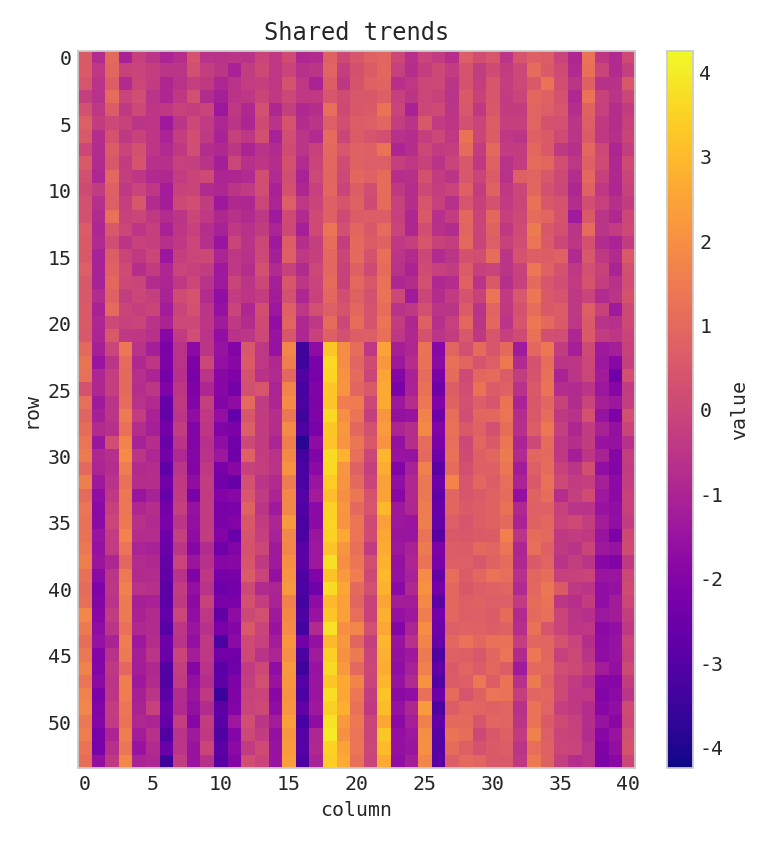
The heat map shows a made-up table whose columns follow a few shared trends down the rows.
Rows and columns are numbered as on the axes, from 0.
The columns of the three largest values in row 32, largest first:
18, 22, 19
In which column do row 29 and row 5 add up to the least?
16
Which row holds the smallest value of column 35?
24
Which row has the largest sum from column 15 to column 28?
51
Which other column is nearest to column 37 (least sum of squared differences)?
2
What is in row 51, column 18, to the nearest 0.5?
4
